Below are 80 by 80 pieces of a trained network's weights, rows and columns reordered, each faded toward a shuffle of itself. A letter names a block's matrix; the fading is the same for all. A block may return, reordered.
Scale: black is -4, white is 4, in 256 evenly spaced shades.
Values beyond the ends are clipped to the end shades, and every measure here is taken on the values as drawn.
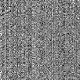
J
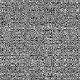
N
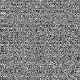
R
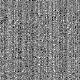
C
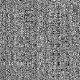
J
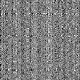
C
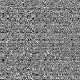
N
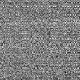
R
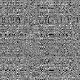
N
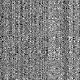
C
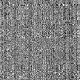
J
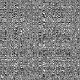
R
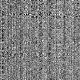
C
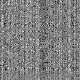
C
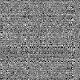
N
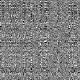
R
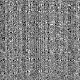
C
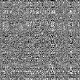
N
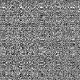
R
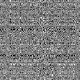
N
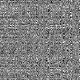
R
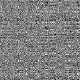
R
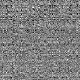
N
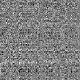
R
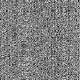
J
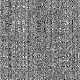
J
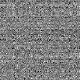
N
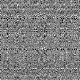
N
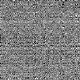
N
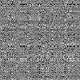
N
